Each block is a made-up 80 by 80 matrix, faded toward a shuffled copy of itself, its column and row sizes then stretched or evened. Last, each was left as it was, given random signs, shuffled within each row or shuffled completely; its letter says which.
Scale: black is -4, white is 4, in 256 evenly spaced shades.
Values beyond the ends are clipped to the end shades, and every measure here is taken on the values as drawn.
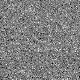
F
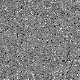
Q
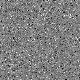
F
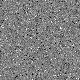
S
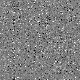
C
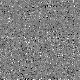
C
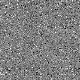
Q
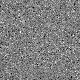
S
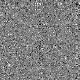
Q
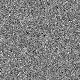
S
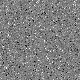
S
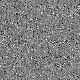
F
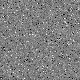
S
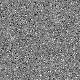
S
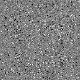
Q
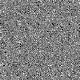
Q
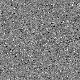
F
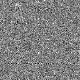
C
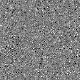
Q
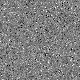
S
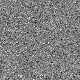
F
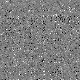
C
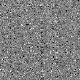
Q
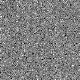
C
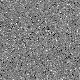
S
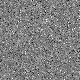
S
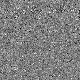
F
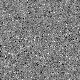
F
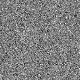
C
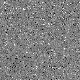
C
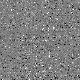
C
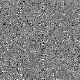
Q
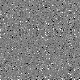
Q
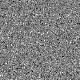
F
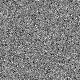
S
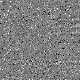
Q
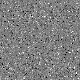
F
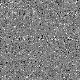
C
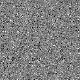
C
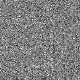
Q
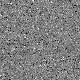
S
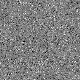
F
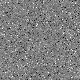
S
